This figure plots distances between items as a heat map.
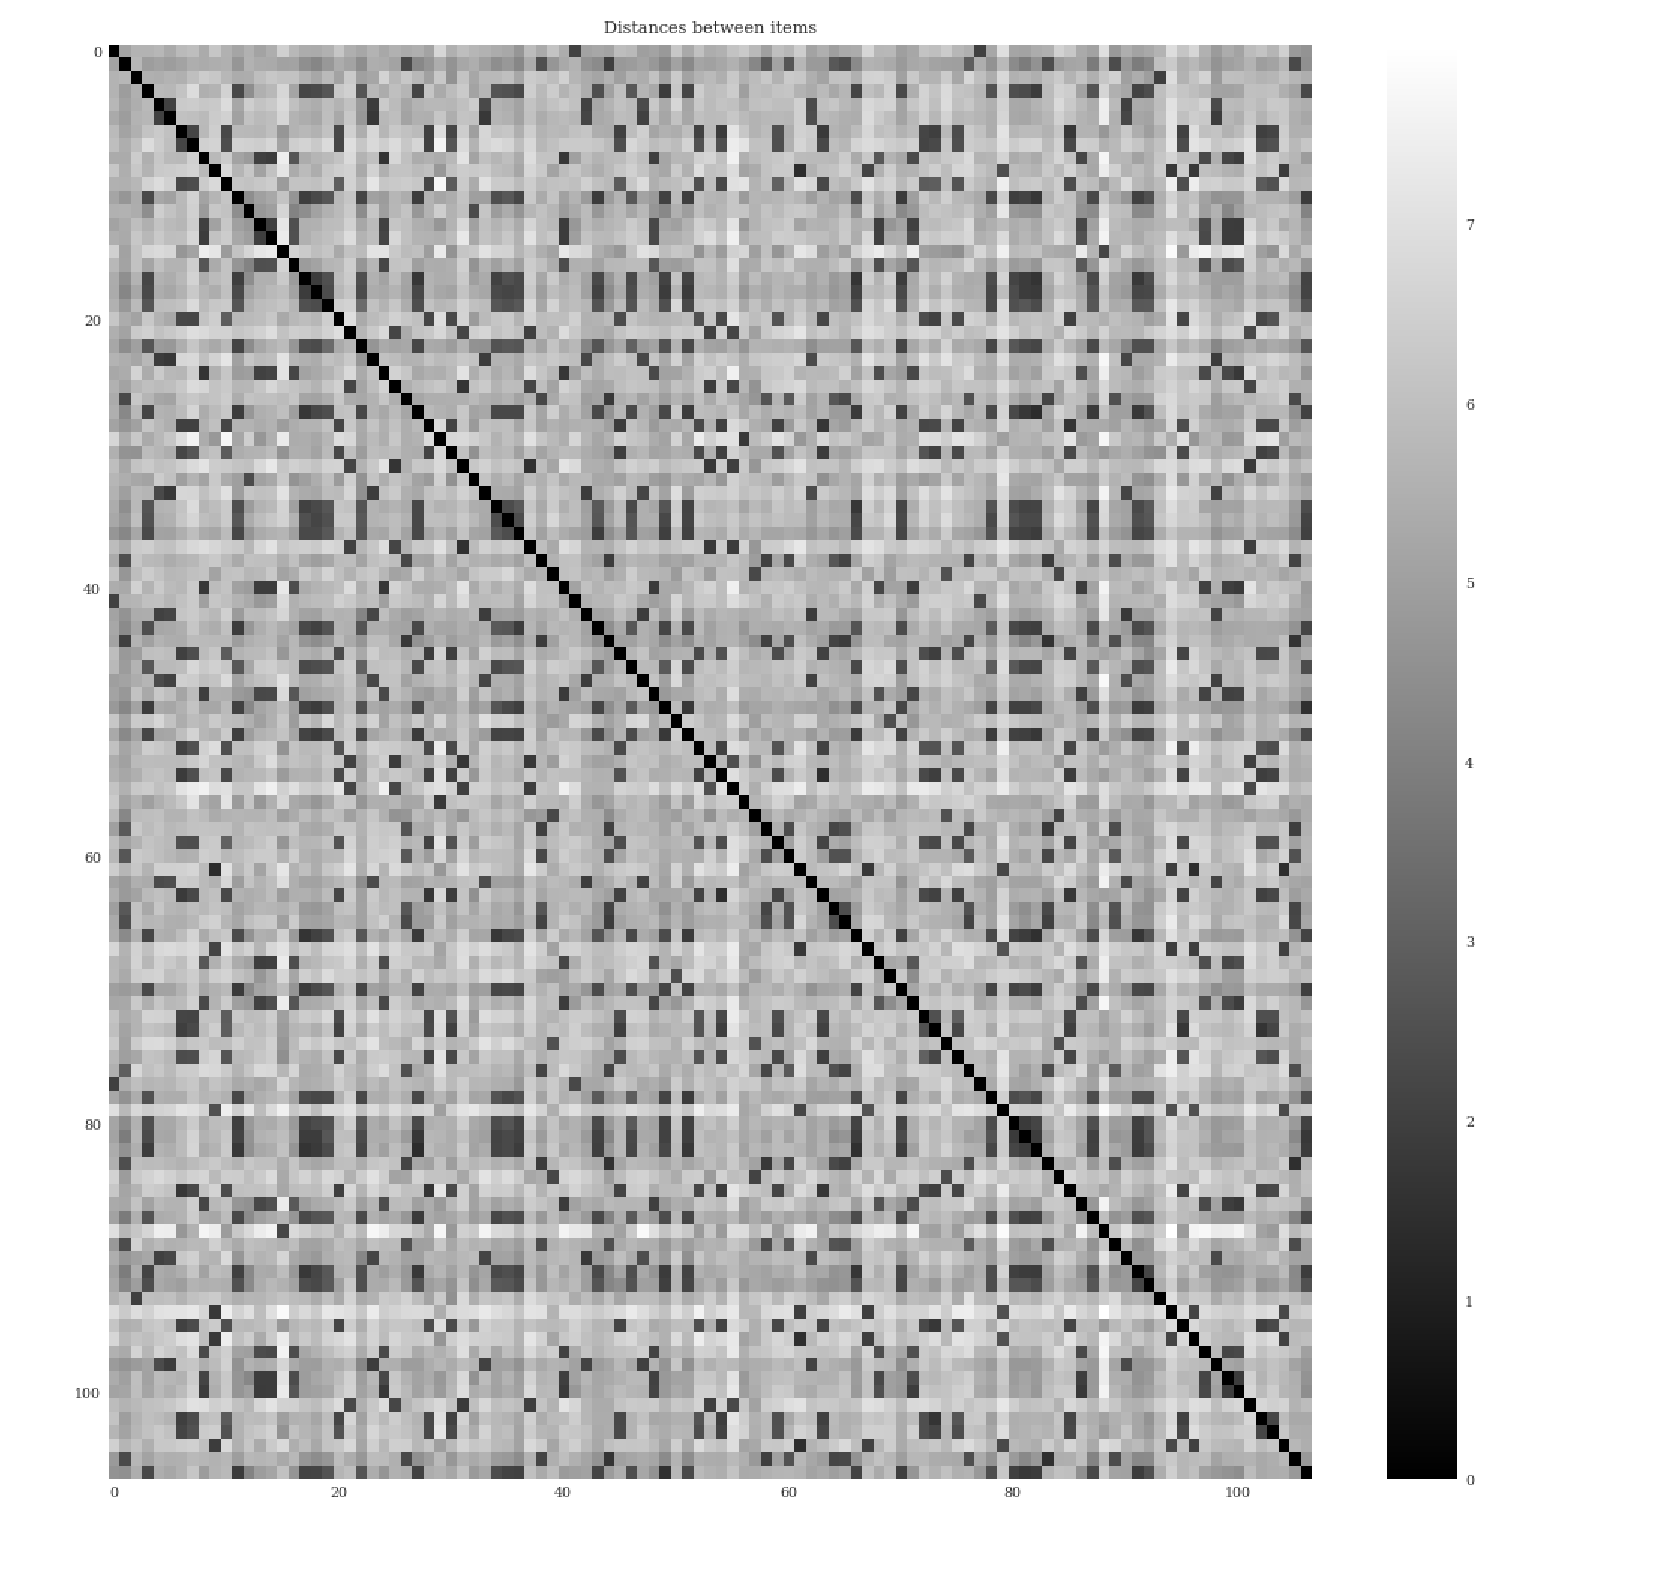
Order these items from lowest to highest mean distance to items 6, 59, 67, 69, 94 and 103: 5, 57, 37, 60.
57, 60, 5, 37
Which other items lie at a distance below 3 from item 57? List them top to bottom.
39, 74, 84
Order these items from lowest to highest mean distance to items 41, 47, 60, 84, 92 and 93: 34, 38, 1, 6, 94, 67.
1, 38, 34, 6, 67, 94
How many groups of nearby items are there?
14
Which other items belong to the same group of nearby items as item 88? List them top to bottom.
15
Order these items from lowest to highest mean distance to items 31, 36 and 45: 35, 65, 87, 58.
87, 35, 65, 58
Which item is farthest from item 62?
88
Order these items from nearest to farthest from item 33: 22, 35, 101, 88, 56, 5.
5, 22, 35, 56, 101, 88
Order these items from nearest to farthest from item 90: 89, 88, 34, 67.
34, 89, 67, 88
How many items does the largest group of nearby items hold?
24
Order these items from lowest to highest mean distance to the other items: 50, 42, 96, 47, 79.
42, 47, 50, 96, 79
